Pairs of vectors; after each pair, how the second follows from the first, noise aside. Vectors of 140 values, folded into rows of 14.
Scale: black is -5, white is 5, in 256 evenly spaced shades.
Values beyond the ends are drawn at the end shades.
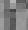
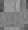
wrapped around, partly zeroed.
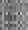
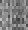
wrapped around.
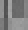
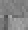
partly zeroed.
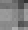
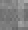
negated, shrunk.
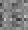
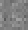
negated, shrunk.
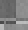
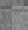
reversed, negated, shrunk.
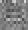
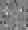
wrapped around, partly zeroed.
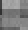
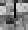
wrapped around, scaled up.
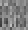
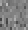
partly zeroed.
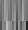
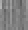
reversed, negated, shrunk.
